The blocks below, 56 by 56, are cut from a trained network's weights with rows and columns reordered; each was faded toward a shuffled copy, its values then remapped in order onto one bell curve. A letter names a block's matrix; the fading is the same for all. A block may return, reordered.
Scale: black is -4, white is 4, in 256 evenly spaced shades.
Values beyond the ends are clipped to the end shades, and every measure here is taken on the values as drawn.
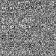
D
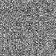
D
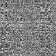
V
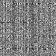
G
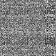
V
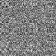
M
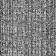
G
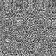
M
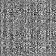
G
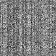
G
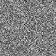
D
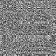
M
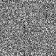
D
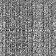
G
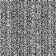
G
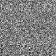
D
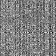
G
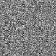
D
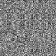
M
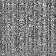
G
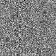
D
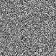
D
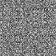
D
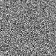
D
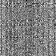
G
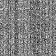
G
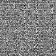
V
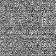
V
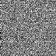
D
